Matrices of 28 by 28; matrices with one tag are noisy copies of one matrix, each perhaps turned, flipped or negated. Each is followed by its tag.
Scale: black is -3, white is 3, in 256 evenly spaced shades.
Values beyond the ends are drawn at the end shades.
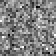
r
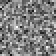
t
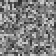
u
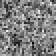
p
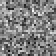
r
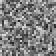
t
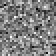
r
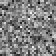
t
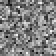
r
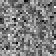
r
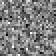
t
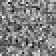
r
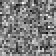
u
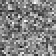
r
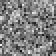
p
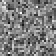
r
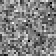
p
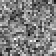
p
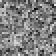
p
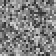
t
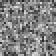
u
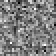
u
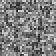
u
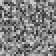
t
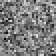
p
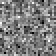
u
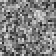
p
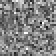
u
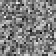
t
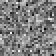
t
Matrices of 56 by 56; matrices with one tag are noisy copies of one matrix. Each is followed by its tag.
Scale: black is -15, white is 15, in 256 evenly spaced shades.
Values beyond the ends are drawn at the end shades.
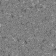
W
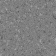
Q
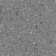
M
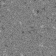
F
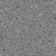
Q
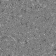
W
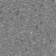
M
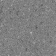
M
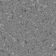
W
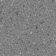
M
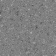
M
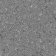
Q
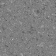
F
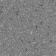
M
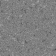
W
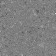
F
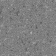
M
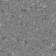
W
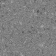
F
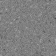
Q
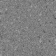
Q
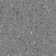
M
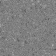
W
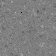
F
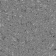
W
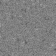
W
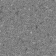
M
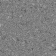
W
